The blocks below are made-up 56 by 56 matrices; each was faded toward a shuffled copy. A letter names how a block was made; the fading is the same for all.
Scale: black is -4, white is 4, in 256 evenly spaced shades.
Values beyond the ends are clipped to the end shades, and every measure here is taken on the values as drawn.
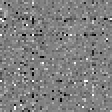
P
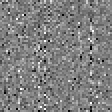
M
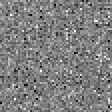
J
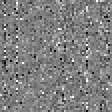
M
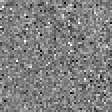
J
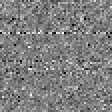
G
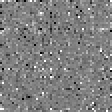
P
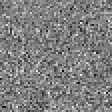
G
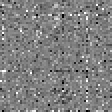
P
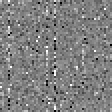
M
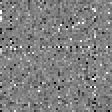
P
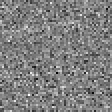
G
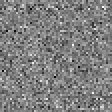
G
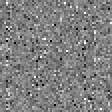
J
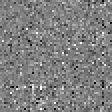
P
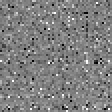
P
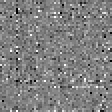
P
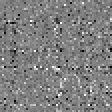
P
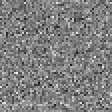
G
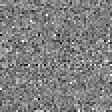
G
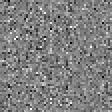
M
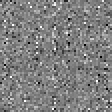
J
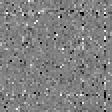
P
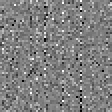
M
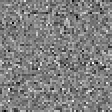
G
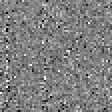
J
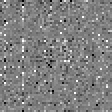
P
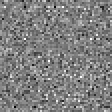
G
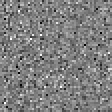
J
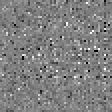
P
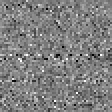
G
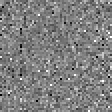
J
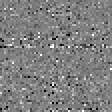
P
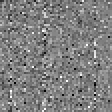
M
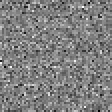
G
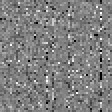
M
